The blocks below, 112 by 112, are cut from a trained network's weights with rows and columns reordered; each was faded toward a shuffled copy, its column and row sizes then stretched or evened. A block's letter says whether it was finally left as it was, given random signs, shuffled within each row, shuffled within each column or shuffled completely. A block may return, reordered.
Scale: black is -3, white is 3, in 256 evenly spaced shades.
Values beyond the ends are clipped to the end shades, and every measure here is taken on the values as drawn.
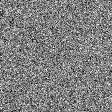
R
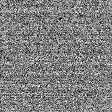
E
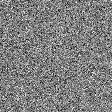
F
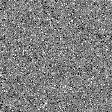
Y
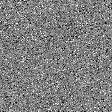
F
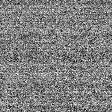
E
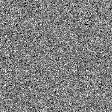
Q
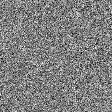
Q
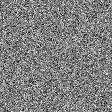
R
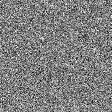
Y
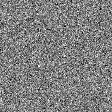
Y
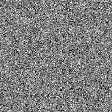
E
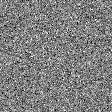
R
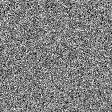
R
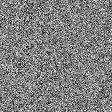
Y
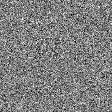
Q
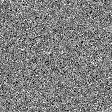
R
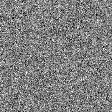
Y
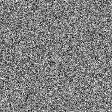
Q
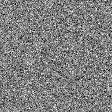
F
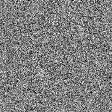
Q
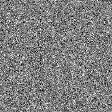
Q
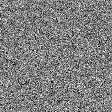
Q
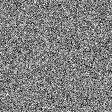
R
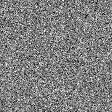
R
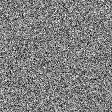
R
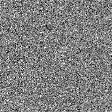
Q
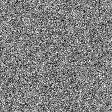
F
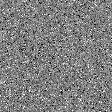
F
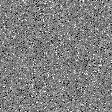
Y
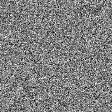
Q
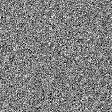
E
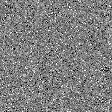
Q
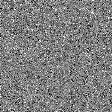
Q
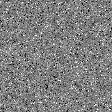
R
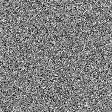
F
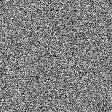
R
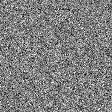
F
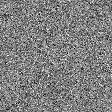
R
